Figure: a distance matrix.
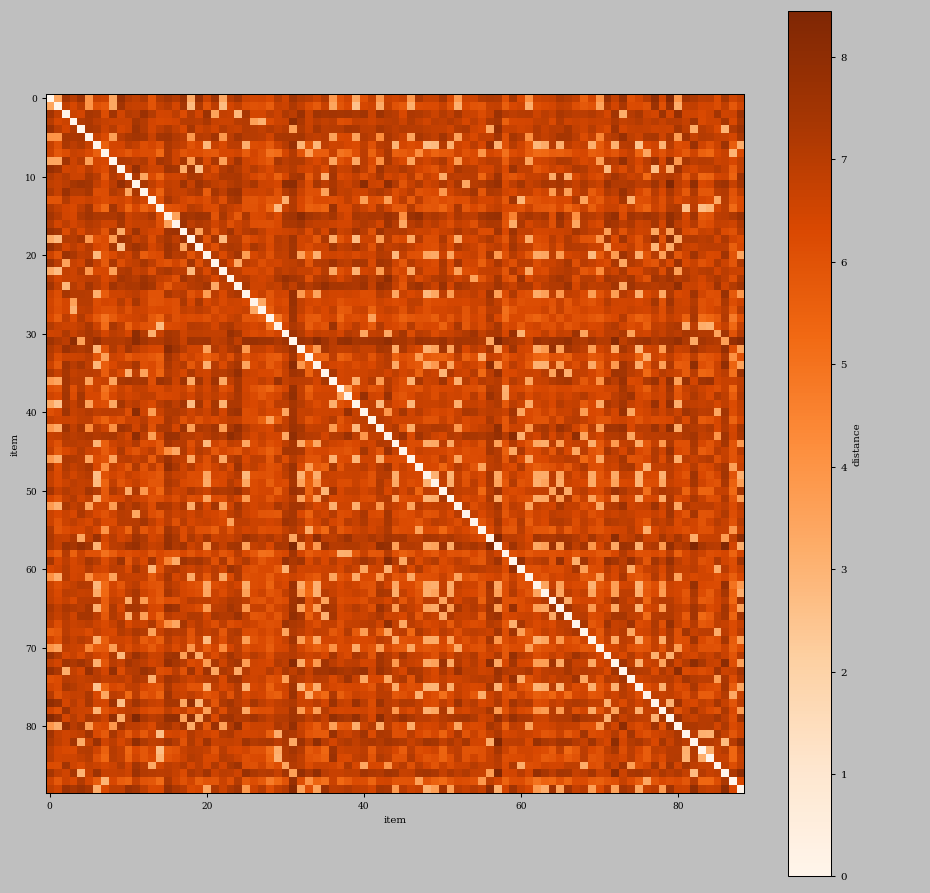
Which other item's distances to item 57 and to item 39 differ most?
42
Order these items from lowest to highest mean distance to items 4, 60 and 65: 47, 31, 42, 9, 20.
20, 31, 9, 47, 42
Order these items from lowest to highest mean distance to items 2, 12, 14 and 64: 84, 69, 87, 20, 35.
35, 84, 87, 69, 20
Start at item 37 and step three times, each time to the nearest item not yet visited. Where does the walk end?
7
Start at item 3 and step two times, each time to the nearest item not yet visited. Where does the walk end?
26
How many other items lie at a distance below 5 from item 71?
5
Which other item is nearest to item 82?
86
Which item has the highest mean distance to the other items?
31
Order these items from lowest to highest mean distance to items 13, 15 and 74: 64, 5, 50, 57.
64, 50, 5, 57
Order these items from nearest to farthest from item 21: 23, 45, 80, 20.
45, 23, 20, 80
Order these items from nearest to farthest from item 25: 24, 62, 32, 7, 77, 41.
62, 32, 7, 41, 77, 24
